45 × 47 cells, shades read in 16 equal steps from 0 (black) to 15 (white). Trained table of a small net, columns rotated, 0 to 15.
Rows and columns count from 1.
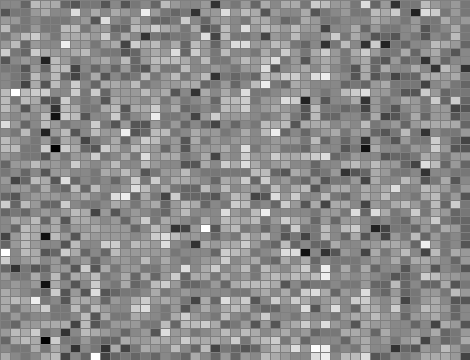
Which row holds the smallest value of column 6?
19
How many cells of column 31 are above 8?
22
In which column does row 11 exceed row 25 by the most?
27
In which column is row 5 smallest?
15
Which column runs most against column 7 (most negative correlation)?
37
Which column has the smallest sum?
47
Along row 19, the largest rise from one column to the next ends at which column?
7
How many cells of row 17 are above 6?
38
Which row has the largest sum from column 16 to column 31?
43
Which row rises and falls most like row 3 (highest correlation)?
40
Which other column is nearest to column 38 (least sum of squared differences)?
14
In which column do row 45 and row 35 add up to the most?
33
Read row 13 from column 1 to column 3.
11 7 11
